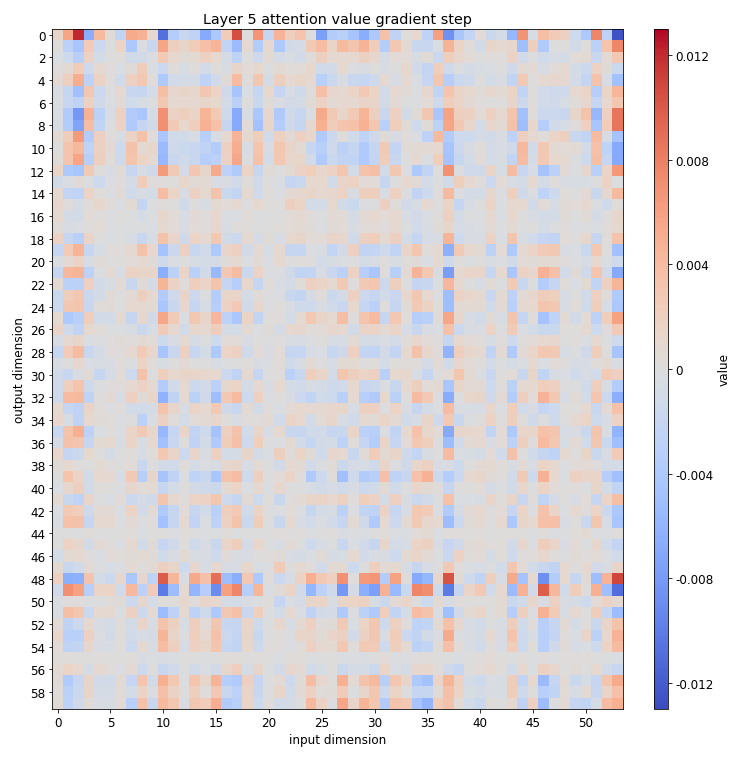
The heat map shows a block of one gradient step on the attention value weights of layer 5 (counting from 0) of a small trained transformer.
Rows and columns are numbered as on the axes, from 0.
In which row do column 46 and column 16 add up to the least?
48
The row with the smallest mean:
49
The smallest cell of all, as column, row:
53, 0
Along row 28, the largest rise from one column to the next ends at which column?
38
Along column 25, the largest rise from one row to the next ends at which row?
1
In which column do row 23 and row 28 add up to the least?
37
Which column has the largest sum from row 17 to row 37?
2
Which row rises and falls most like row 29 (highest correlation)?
13
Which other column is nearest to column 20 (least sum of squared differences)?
6
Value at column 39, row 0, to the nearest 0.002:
-0.002
